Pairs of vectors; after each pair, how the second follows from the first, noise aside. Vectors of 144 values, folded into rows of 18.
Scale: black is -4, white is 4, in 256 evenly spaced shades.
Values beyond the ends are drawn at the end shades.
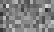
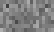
negated, shrunk.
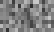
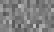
reversed, negated, shrunk.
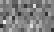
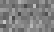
shrunk.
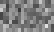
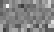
reversed, partly zeroed.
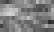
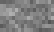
shrunk.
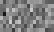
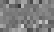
reversed, partly zeroed.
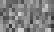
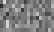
reversed, partly zeroed.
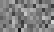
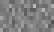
negated, shrunk.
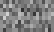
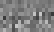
negated, partly zeroed.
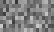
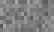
negated, shrunk.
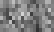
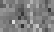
negated, partly zeroed.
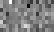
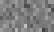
reversed, negated, shrunk.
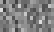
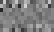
negated, partly zeroed.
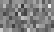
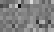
wrapped around, negated, partly zeroed.
